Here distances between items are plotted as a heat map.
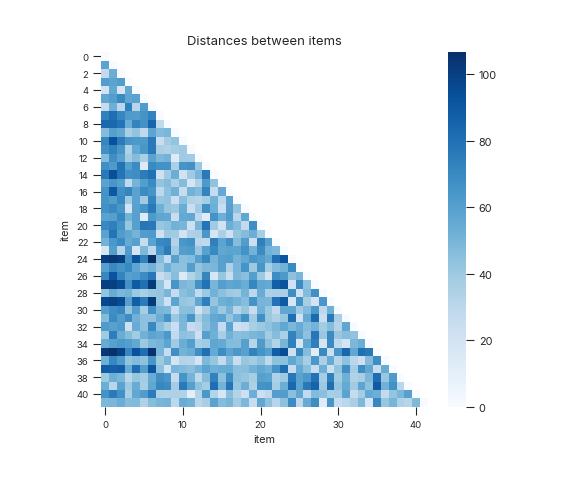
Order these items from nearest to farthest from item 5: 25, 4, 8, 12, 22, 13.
13, 22, 12, 25, 4, 8
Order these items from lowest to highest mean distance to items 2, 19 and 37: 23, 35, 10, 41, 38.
41, 38, 23, 10, 35
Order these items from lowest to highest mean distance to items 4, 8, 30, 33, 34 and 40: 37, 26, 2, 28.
28, 26, 37, 2
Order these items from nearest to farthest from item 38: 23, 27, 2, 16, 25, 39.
39, 23, 2, 25, 16, 27
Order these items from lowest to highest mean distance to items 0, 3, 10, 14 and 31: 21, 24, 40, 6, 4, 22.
21, 40, 4, 22, 6, 24
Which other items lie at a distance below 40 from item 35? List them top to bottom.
8, 24, 27, 29, 37
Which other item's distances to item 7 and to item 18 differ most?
3
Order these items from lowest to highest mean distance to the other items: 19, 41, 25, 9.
9, 41, 19, 25
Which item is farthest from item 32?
6
